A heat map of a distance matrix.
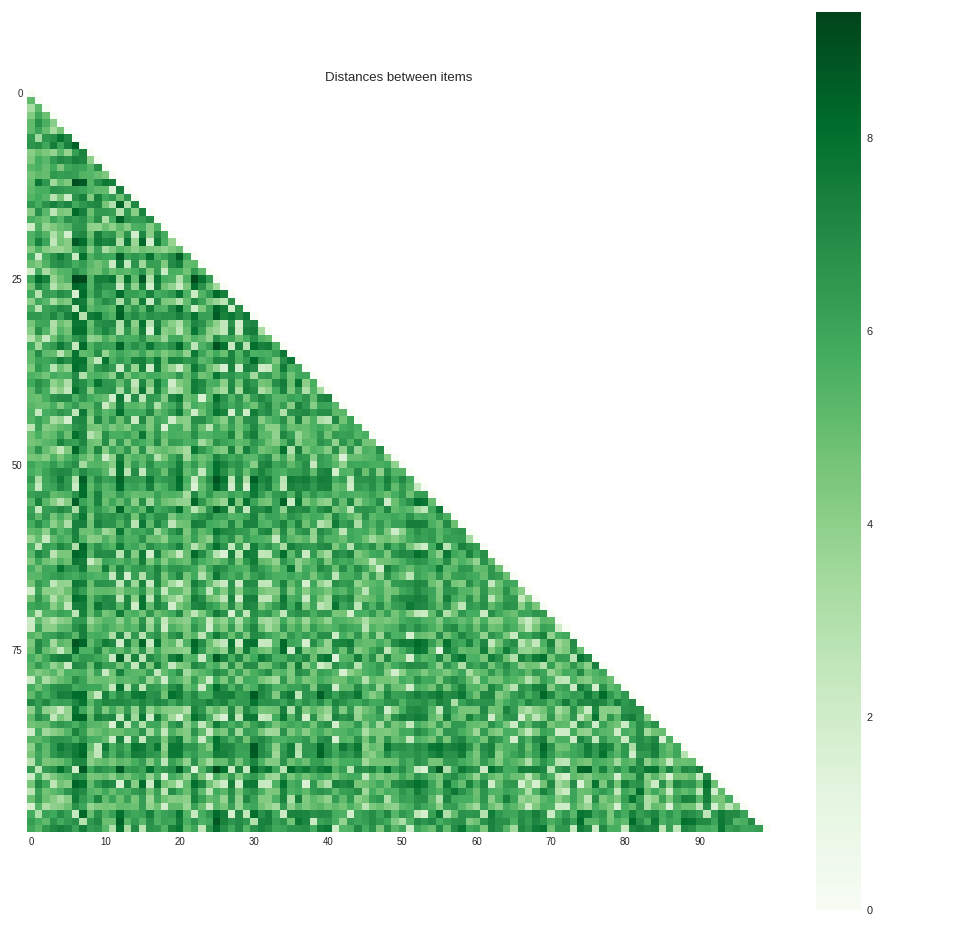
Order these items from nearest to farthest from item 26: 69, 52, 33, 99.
69, 33, 99, 52
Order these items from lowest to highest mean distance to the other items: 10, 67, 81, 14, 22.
67, 14, 10, 22, 81
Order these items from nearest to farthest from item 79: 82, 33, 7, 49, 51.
33, 49, 51, 7, 82
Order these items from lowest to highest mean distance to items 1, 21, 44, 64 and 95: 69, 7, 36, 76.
69, 76, 36, 7
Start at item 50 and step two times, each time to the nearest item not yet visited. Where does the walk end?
98
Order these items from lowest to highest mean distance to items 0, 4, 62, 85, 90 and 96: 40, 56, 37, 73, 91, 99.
37, 40, 73, 99, 56, 91
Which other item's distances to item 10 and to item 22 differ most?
91
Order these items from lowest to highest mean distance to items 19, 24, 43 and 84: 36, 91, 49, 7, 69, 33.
69, 33, 49, 91, 36, 7
